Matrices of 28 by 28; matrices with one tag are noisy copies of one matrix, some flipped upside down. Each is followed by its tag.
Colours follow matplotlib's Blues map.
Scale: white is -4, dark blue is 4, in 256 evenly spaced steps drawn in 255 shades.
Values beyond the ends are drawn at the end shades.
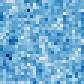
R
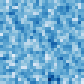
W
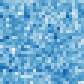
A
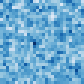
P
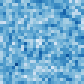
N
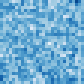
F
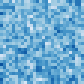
F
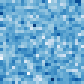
F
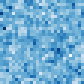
P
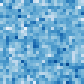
P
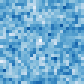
N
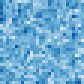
F
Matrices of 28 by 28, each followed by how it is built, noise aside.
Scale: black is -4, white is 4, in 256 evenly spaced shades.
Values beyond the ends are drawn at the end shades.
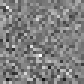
lower triangular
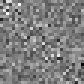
block diagonal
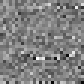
uneven rows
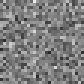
repeating rows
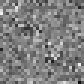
block diagonal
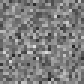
noise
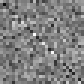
diagonal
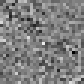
block diagonal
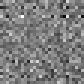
uneven rows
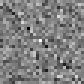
diagonal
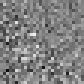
lower triangular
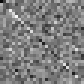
diagonal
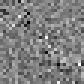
block diagonal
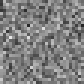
noise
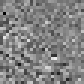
lower triangular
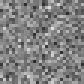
repeating rows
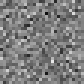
repeating rows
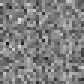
repeating rows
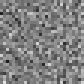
repeating rows
